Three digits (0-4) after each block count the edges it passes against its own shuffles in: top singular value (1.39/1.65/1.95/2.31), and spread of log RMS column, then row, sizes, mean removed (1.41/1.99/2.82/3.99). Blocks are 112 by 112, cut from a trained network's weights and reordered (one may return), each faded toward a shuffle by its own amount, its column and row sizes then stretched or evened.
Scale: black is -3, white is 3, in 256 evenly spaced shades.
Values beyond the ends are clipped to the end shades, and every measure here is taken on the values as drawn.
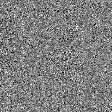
0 2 0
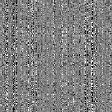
3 4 2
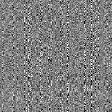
3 4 0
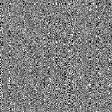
4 3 1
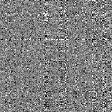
3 3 2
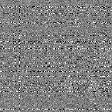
3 2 4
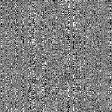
3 4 1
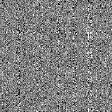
2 3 0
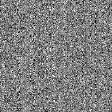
0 3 0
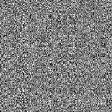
4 3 1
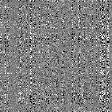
0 4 3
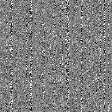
0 4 0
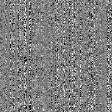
1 4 1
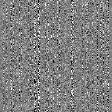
0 4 0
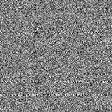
3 0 2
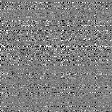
3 2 4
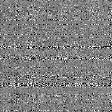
2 2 4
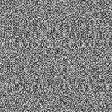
4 0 0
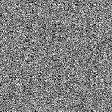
3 0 1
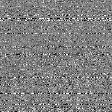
1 1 4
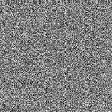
4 2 0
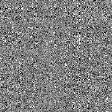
0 3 2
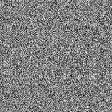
4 0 1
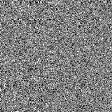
3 1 1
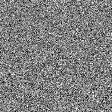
0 0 1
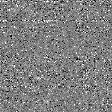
2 1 2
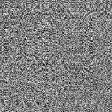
4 2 0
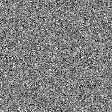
1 1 1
